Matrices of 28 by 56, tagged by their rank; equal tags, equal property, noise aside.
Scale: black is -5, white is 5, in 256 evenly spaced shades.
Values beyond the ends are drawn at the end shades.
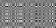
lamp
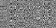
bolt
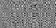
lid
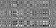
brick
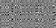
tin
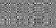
brick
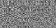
bolt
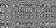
tin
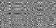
lid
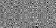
bolt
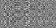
lid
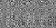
bolt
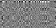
brick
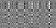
lamp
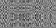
tin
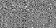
bolt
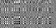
brick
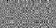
lid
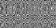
tin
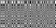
lamp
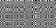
lamp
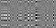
lamp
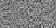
lid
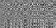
tin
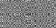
tin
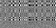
lamp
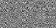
bolt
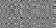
brick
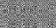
tin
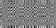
lamp
